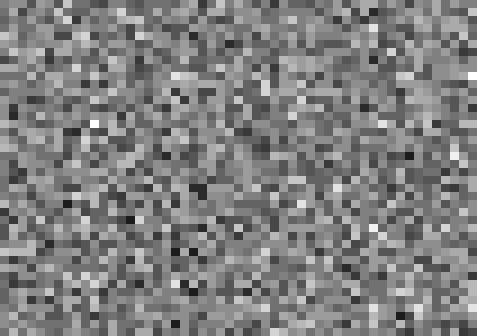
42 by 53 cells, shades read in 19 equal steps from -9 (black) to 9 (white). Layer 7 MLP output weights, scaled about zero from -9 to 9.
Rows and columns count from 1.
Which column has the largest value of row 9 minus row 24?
9
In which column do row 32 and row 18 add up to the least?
22
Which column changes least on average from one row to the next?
48
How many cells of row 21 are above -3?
43
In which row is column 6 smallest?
31
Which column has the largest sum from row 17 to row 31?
10
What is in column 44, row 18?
0
